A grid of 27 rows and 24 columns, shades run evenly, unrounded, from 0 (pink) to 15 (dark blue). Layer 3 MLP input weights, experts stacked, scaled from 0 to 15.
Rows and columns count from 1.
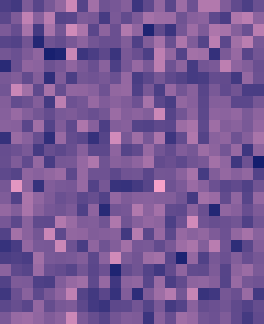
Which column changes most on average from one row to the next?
15
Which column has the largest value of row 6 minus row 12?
11
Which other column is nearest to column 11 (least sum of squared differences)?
14
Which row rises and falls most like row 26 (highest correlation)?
27
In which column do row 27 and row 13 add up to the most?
23
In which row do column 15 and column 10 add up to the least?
16
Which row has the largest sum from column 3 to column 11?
5
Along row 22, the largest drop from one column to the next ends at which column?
18
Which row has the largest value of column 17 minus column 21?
22
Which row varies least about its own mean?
26
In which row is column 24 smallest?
3
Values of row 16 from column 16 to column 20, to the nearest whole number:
9 8 6 7 9
